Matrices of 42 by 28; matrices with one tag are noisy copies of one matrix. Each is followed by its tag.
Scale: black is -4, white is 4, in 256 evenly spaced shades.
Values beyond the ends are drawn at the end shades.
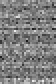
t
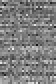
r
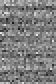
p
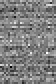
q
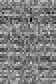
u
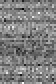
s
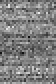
s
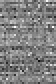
q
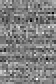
u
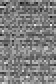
r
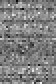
s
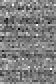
p
